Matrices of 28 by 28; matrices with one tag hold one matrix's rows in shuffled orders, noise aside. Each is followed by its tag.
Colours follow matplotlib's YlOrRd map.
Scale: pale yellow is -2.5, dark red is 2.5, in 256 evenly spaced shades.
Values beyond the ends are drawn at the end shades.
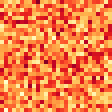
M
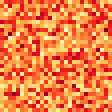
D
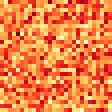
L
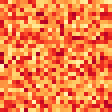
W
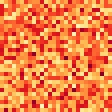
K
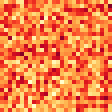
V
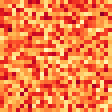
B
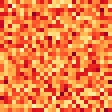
K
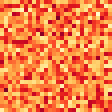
M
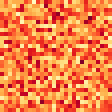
D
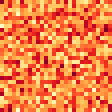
D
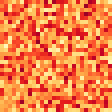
D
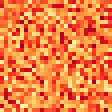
W
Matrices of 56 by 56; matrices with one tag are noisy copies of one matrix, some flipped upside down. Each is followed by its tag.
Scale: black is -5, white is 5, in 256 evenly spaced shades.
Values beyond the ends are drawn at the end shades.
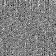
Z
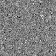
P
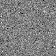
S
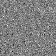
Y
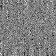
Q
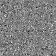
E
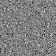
Y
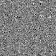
P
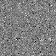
P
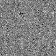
S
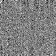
Q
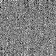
Q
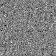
E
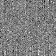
Z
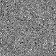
S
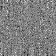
Q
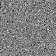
Y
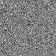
E
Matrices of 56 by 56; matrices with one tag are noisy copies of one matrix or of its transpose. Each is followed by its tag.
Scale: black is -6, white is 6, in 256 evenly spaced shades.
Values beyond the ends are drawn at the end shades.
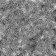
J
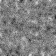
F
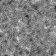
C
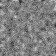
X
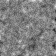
J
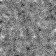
F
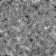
C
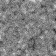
J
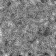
J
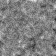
J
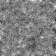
J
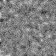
X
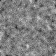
C
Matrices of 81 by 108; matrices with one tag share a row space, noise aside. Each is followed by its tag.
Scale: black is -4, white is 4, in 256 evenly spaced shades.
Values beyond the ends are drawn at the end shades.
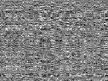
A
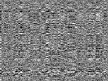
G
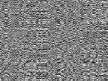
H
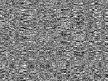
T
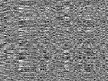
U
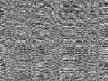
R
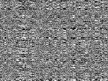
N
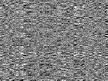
T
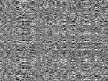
N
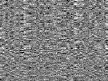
T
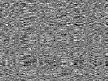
T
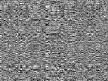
G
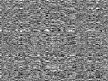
G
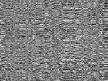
R
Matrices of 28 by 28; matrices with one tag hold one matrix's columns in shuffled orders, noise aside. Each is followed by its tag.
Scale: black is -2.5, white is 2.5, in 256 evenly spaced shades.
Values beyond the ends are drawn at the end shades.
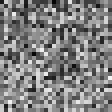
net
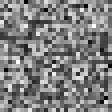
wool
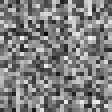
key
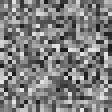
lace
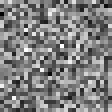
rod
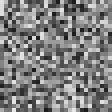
key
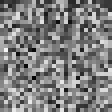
net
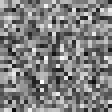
wool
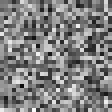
lace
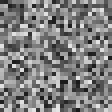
rod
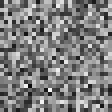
key
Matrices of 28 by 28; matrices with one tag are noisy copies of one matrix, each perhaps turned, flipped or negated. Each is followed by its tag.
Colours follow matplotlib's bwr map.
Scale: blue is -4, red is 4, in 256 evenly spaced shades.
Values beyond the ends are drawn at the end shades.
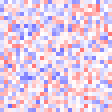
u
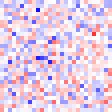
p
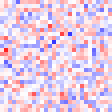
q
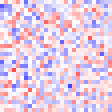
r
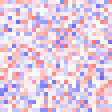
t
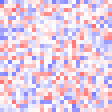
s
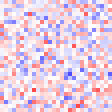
t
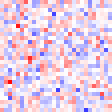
s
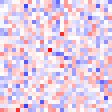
q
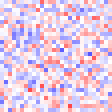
u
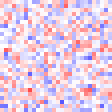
q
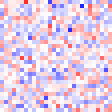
u
